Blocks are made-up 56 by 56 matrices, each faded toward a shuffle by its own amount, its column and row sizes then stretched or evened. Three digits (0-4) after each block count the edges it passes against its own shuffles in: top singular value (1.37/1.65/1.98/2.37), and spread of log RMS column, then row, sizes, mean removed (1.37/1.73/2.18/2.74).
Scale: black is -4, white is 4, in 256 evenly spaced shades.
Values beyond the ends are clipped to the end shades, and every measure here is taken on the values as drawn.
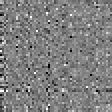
3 3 0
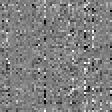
0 4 2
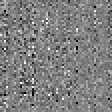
0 4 1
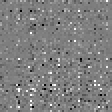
0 2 3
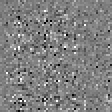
1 3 2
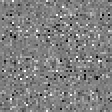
0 1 3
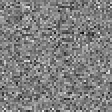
2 0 2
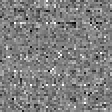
2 1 2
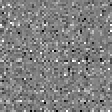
2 2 2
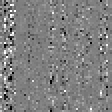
2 4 0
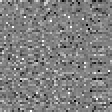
3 0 1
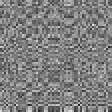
4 1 4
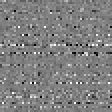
2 0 4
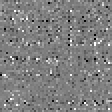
0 1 3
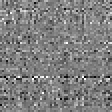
3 1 4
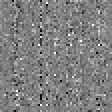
1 3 2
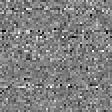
1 0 3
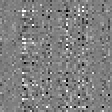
3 4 2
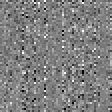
2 4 0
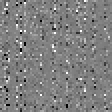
0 4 0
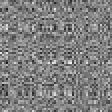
4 3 3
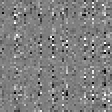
2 4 2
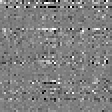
3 2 4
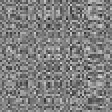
4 4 2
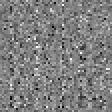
3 2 1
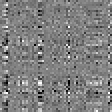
4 4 3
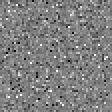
0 0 0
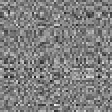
4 1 3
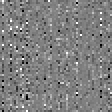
1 4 0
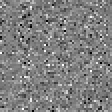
0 2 1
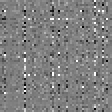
2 4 2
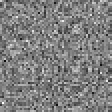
3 0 0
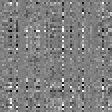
4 4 3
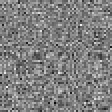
3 0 1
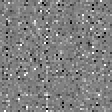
0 2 1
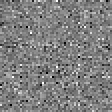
2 1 3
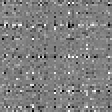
3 3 4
